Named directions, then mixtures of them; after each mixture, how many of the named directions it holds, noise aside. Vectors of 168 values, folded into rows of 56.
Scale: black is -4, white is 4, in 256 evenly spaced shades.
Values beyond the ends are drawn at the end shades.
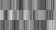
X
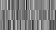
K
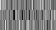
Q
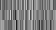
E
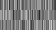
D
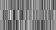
four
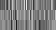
two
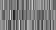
four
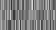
four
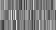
three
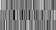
one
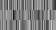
four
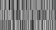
two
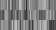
two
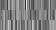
one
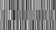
four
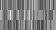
three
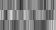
one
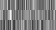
two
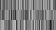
two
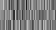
three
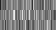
one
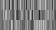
four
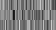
two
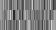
four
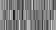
four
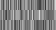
two
